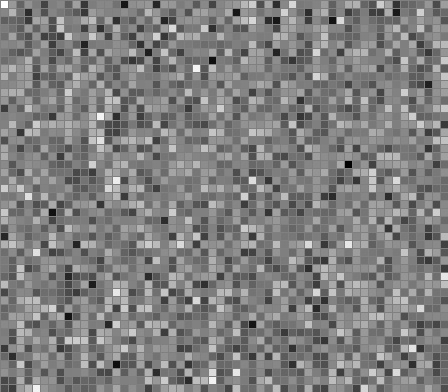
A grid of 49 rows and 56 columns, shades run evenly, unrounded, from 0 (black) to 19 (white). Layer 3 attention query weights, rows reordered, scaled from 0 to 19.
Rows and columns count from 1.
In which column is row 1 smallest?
16
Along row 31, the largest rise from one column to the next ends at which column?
11
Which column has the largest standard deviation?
15
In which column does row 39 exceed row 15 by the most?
7
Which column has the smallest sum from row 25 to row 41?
26
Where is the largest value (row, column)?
1, 1
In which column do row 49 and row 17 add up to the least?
41
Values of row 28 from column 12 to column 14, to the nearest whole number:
6 9 8
